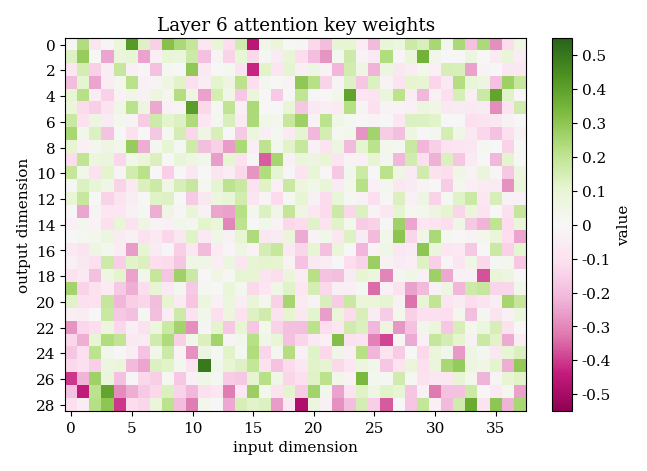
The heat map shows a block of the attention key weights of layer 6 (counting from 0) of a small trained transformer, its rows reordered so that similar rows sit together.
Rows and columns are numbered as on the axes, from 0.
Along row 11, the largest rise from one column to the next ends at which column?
37
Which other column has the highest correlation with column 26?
23
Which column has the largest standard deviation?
15
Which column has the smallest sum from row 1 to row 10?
11
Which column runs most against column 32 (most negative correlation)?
18
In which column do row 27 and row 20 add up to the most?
3
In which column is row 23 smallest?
26
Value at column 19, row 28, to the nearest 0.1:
-0.5
